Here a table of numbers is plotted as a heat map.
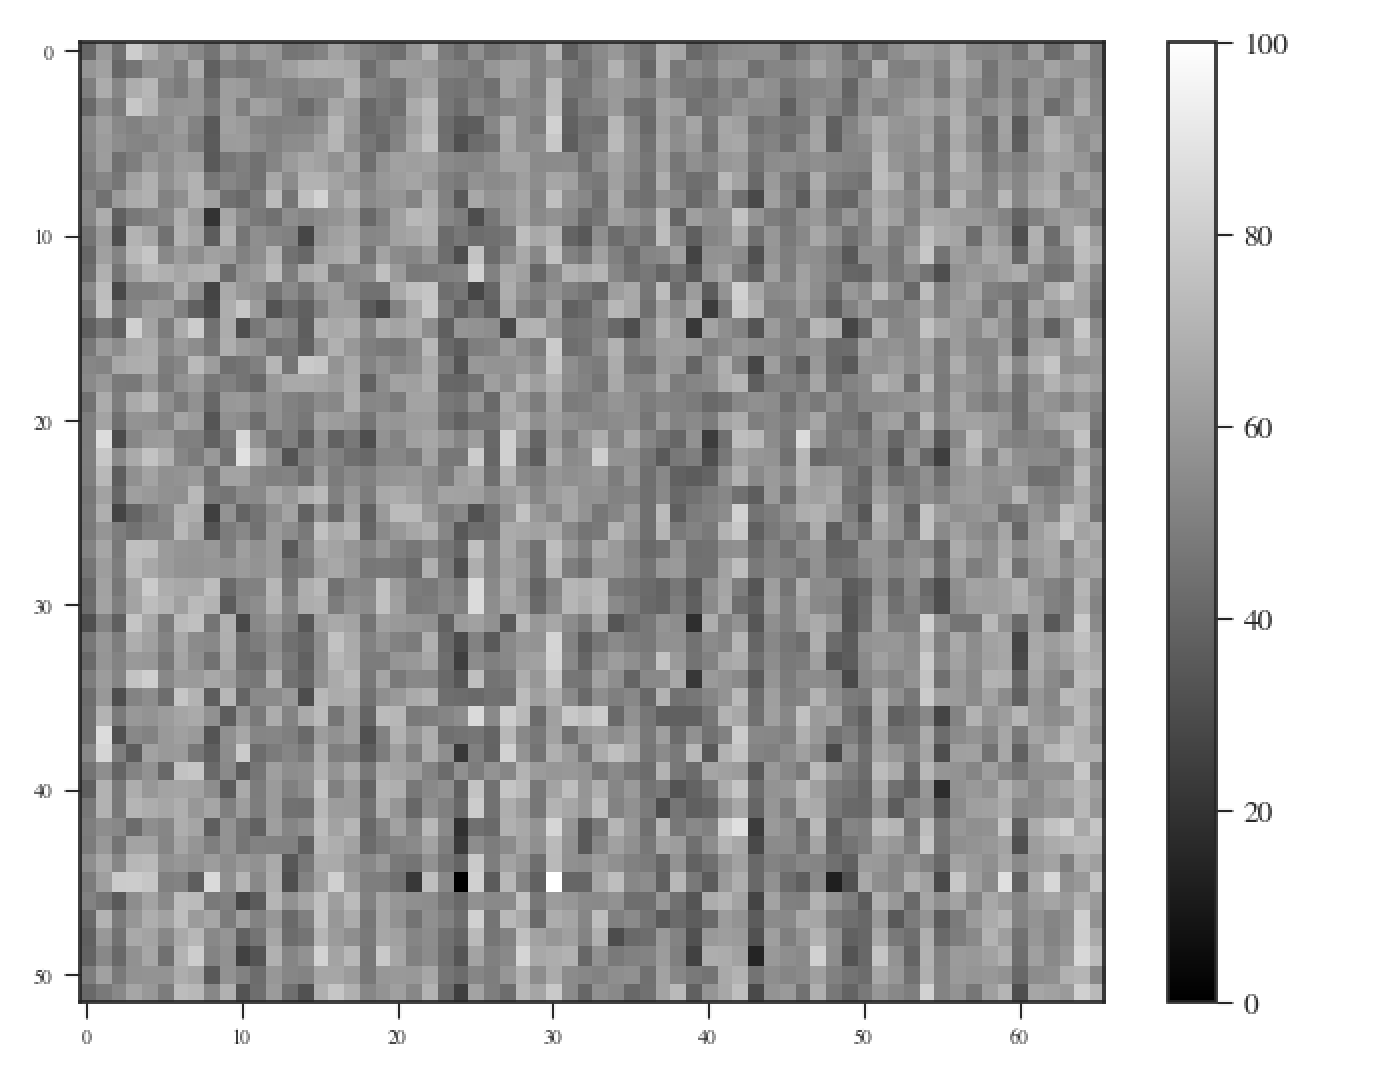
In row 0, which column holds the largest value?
3
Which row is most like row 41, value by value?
47
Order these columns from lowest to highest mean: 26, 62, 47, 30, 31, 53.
26, 53, 31, 62, 47, 30
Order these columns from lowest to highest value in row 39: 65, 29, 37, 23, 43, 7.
43, 23, 65, 29, 37, 7
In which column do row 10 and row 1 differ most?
14
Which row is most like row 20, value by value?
50
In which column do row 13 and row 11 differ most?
25
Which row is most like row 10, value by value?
35
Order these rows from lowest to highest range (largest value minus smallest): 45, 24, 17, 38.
24, 17, 38, 45
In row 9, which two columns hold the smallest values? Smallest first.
8, 25
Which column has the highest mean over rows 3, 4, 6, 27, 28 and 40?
30
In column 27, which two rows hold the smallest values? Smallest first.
15, 31
